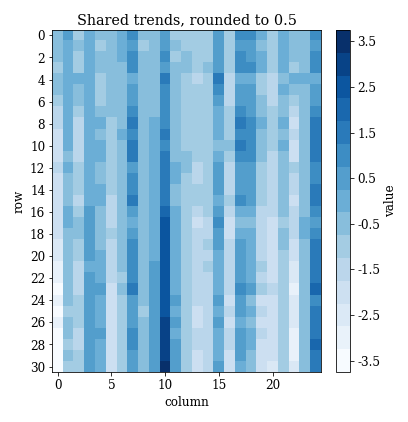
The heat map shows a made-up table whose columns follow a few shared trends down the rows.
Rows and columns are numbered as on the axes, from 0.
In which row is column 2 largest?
4
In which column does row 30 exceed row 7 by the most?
10
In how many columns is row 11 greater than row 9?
3
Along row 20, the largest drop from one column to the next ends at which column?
11
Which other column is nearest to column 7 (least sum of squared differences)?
17
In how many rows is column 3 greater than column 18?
13
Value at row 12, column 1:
0
